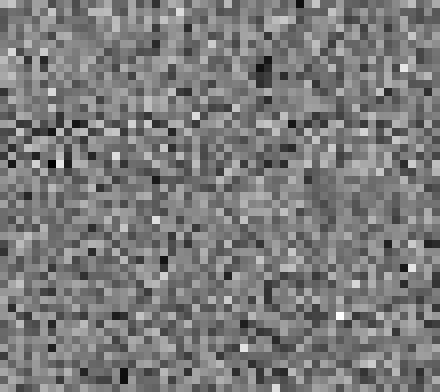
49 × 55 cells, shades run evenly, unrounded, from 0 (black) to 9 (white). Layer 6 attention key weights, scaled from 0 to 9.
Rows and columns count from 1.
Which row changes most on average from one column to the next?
21
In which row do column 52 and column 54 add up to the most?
34
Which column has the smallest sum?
24
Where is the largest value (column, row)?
43, 40
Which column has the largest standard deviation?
7
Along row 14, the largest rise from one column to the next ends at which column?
30
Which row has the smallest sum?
47
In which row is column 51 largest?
9
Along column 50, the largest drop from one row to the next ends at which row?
17
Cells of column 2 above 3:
43
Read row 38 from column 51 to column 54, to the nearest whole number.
3 4 2 4
